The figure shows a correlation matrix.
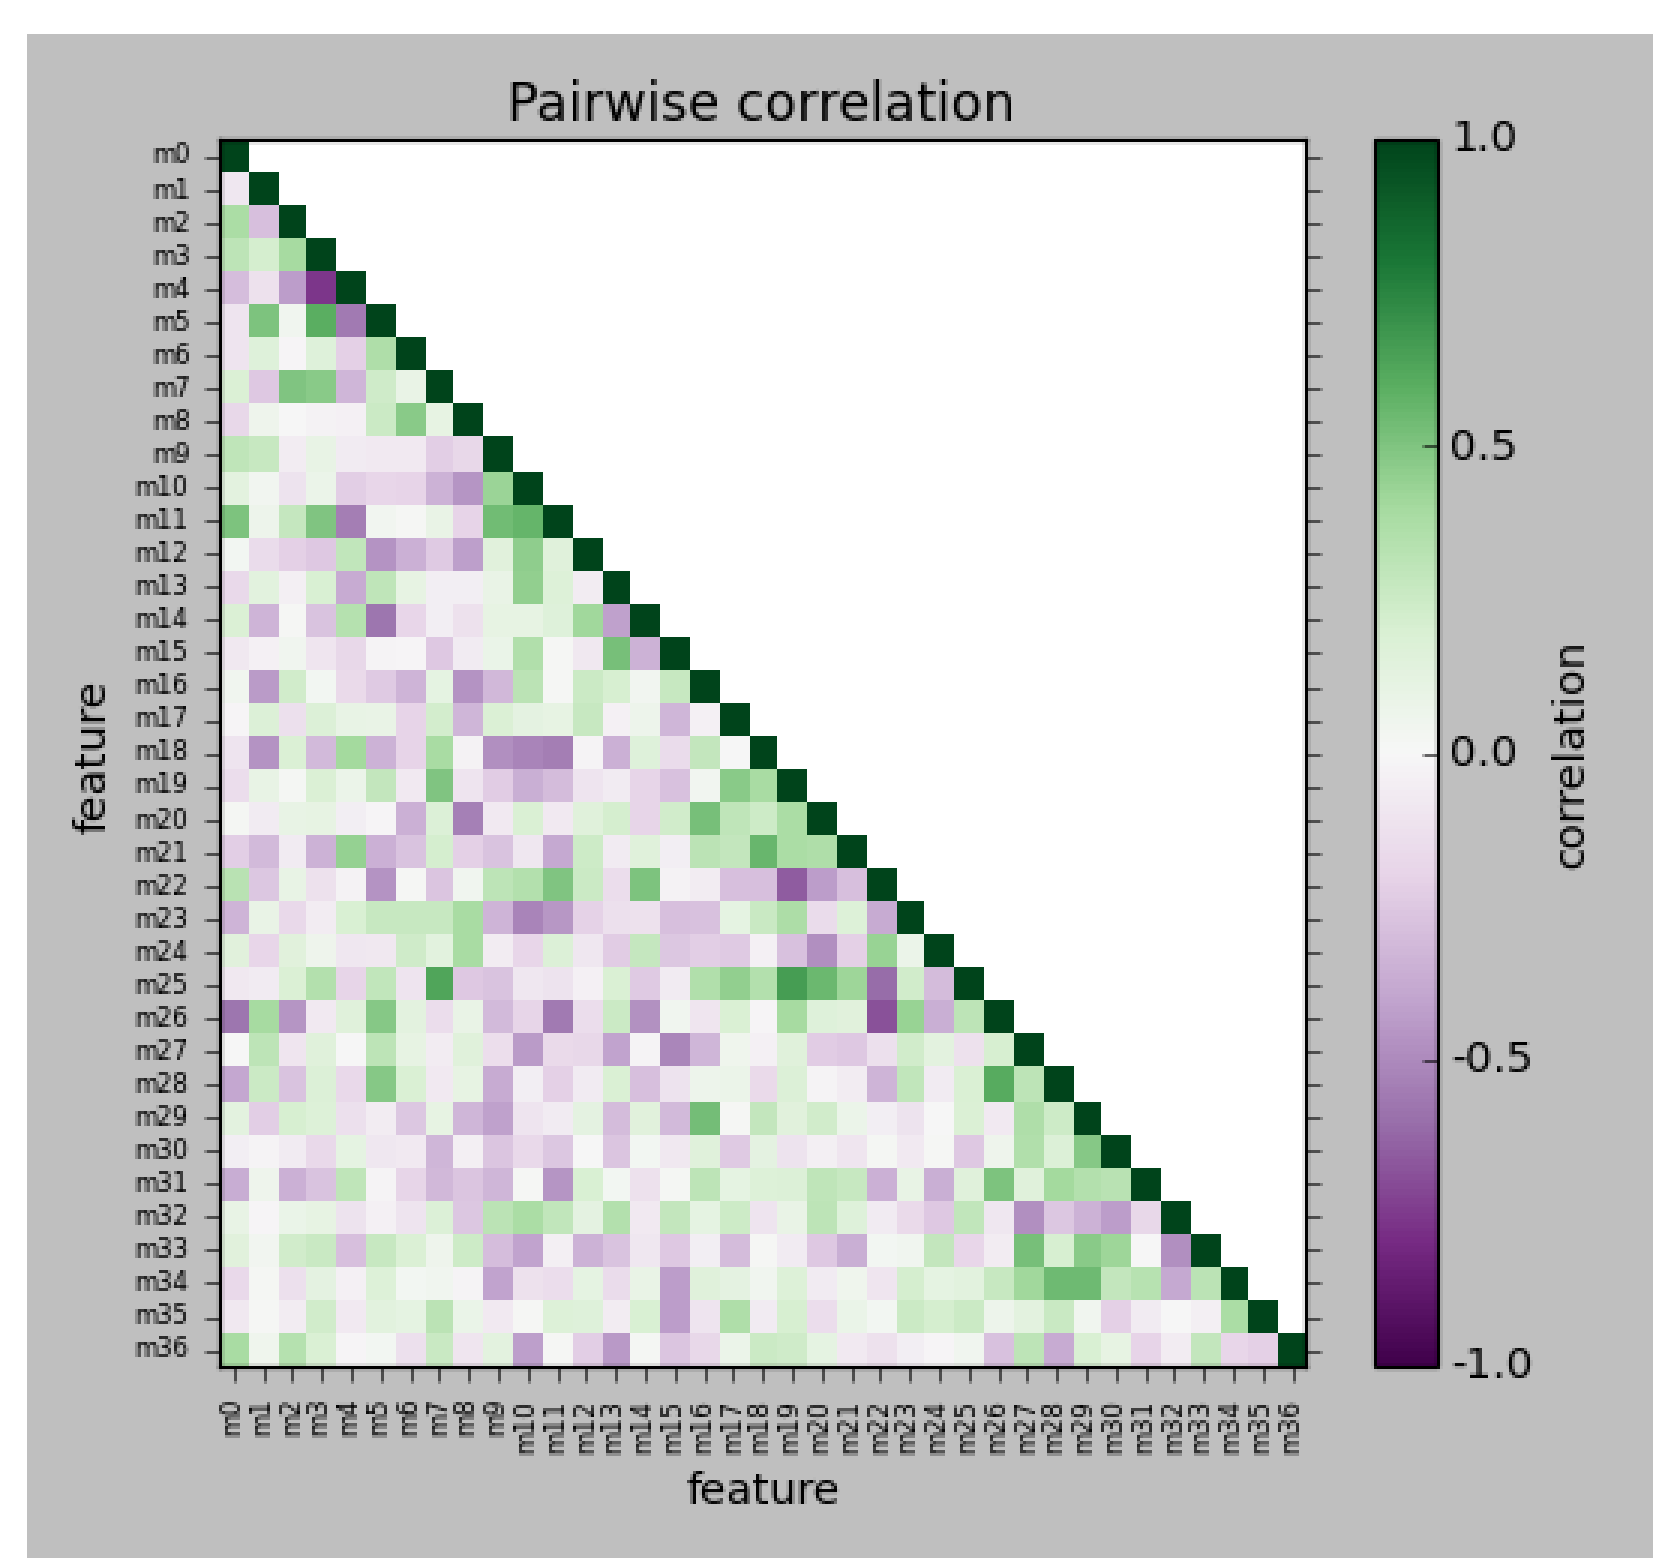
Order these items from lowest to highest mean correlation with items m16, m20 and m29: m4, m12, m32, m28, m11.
m4, m11, m32, m28, m12
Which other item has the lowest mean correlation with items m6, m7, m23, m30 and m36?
m10
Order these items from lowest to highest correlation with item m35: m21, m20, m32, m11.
m20, m32, m21, m11
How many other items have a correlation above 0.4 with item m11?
5
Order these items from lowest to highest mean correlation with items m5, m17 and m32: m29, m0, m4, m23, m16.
m4, m29, m16, m0, m23
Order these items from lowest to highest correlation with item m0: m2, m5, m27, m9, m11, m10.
m5, m27, m10, m9, m2, m11
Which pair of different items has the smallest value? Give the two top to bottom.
m3, m4
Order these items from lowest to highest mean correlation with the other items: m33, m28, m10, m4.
m4, m10, m33, m28
